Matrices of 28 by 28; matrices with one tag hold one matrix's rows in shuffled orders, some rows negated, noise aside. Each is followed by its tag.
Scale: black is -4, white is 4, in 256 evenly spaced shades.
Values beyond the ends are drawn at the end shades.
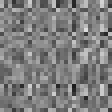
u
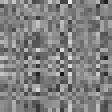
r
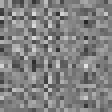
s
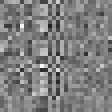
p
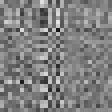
p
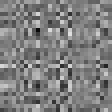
r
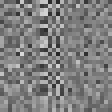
p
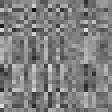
s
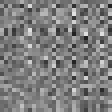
u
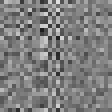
p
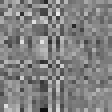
p
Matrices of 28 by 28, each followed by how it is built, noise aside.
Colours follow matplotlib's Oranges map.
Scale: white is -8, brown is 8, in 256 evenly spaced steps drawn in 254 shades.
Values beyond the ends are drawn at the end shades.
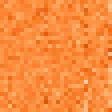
uneven columns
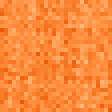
blocks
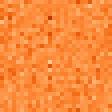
uneven columns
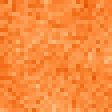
smooth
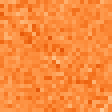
banded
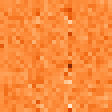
uneven columns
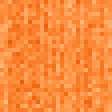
blocks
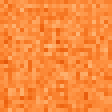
blocks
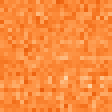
blocks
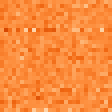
uneven rows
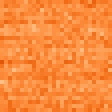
blocks
